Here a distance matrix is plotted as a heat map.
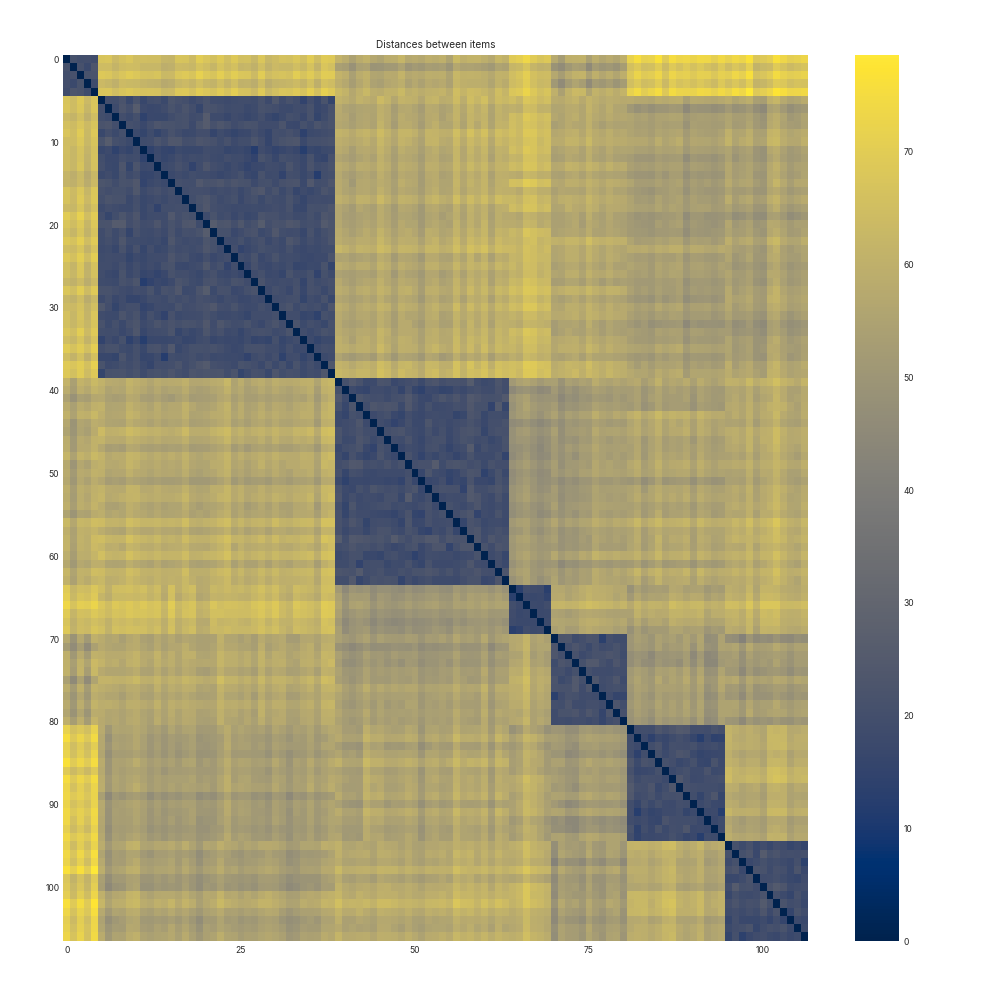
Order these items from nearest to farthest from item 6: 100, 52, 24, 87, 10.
24, 10, 100, 87, 52
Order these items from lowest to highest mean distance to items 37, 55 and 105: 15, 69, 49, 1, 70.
15, 49, 70, 69, 1
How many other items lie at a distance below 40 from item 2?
4
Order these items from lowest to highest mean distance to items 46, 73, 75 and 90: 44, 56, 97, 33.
44, 56, 97, 33
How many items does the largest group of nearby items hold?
34
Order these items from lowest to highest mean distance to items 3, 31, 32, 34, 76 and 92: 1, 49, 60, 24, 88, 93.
24, 93, 88, 1, 49, 60
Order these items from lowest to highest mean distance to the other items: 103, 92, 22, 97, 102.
22, 92, 97, 103, 102
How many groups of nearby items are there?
7
